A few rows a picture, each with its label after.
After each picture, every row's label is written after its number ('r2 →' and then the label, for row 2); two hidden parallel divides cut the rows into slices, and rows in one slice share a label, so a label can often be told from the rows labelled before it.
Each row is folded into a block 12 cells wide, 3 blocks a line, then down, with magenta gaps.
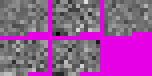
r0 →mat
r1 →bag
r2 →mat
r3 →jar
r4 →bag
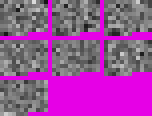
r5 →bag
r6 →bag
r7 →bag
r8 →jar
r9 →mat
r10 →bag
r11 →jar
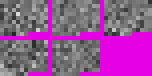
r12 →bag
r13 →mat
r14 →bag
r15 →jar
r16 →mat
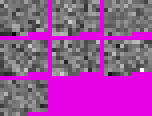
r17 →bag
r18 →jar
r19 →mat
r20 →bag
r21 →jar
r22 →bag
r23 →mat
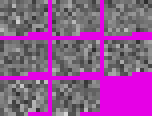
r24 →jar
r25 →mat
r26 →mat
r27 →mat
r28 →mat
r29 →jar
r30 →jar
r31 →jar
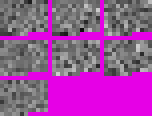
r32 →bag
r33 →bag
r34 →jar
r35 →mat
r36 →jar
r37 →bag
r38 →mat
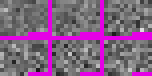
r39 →mat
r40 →mat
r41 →bag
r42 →jar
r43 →bag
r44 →bag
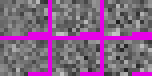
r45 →mat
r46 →jar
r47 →jar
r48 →mat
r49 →jar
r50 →bag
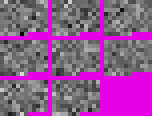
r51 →jar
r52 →jar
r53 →bag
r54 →bag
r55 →bag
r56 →mat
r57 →bag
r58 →jar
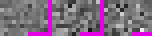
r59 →mat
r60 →jar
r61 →bag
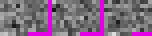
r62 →jar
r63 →jar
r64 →jar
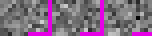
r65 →bag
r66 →jar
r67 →jar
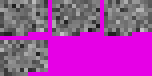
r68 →bag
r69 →jar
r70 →bag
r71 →bag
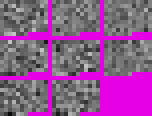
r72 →jar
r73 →mat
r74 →mat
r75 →bag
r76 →jar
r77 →mat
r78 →bag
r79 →bag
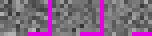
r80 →jar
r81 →mat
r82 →mat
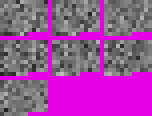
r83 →bag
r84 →bag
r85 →mat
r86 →bag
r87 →jar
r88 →jar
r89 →mat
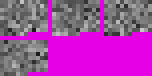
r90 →bag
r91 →jar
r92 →bag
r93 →bag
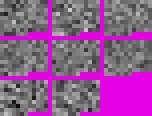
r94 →bag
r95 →jar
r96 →mat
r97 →mat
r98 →mat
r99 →mat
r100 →jar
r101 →jar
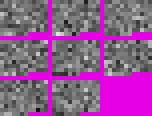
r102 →jar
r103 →jar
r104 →bag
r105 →jar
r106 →bag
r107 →jar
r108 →jar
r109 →bag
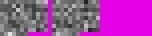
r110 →jar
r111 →jar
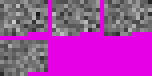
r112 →bag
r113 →jar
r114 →bag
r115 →mat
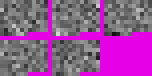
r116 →bag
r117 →jar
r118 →bag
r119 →mat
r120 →bag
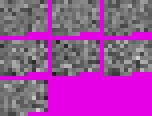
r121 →mat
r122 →mat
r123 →mat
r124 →bag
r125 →bag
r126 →bag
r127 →bag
